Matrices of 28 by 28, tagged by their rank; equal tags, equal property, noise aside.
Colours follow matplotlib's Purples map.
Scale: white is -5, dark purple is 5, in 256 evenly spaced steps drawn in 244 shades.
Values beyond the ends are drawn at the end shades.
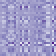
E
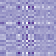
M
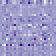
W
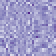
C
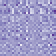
W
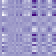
M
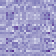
W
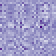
W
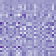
W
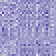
C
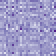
C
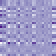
M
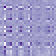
M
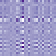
M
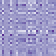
E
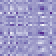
E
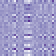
M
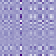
M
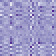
E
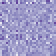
C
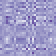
E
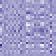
W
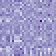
C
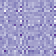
W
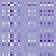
M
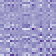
E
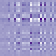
M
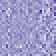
C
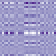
M
